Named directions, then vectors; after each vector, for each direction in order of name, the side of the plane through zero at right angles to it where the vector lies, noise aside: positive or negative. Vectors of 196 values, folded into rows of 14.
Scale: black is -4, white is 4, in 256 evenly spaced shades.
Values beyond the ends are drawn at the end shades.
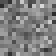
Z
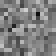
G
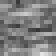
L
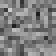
positive, positive, negative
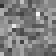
negative, negative, positive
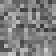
negative, positive, negative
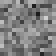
positive, negative, negative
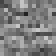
negative, negative, positive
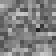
negative, positive, negative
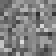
positive, negative, positive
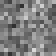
positive, positive, positive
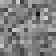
positive, negative, negative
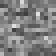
negative, negative, positive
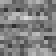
positive, positive, negative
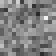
positive, negative, negative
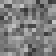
negative, negative, negative
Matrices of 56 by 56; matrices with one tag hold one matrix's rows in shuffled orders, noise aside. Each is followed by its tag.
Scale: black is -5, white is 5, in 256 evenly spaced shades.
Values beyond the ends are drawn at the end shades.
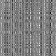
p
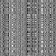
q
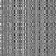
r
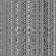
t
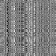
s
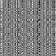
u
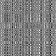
p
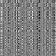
u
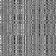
r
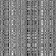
q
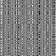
u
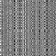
r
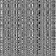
u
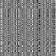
u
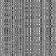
p
